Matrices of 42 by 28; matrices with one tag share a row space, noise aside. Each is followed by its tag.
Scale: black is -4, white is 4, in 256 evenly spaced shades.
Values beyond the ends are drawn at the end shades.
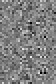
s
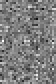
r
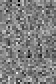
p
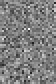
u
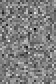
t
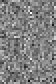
u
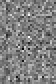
p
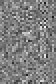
s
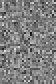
u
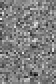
r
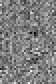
r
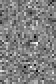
r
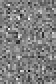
p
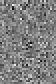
s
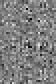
s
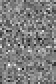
p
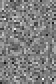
u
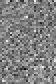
t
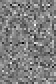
t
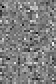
r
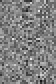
s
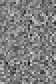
u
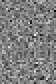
t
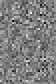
s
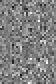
s
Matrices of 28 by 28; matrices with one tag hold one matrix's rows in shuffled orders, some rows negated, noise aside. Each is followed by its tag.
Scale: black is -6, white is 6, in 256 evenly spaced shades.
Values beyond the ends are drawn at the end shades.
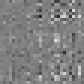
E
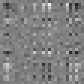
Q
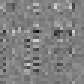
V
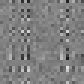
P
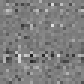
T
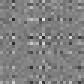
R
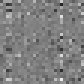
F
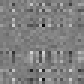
R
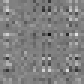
Q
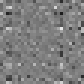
F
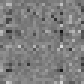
F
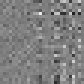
E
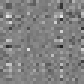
F
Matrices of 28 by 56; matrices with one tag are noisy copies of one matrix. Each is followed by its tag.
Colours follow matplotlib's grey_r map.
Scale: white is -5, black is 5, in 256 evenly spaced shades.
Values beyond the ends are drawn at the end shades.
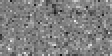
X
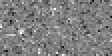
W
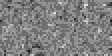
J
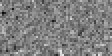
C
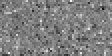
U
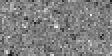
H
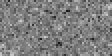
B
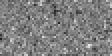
X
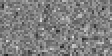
U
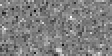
C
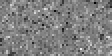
H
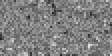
X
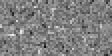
W
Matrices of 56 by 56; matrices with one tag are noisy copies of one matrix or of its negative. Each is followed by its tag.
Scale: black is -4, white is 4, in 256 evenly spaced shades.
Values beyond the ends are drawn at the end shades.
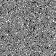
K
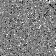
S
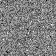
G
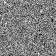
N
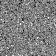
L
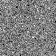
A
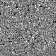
A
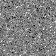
A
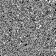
S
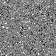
N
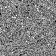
A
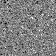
N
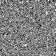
S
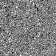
A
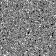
G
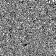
S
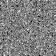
G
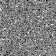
G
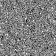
K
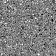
N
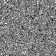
N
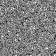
K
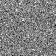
L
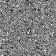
G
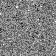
A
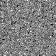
G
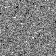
A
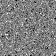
K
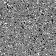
N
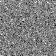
L
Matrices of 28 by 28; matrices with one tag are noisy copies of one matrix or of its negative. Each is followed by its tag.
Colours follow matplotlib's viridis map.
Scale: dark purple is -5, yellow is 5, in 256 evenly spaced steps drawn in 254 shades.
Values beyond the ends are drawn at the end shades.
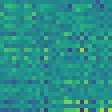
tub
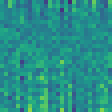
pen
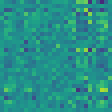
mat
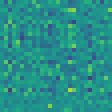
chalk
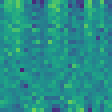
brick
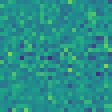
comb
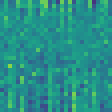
pen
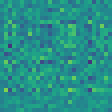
chalk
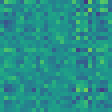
mat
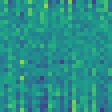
pen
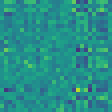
mat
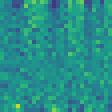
brick
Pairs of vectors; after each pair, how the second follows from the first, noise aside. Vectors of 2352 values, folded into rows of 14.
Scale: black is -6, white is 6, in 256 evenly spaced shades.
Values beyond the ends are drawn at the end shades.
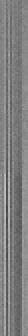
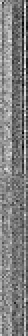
wrapped around, negated, scaled up.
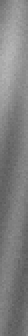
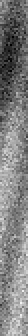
negated, scaled up.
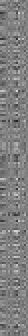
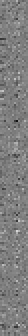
partly zeroed.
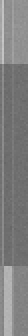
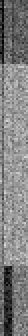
negated, scaled up.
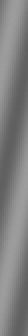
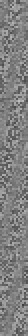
sign-scrambled.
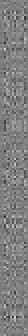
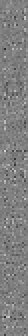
negated, partly zeroed.
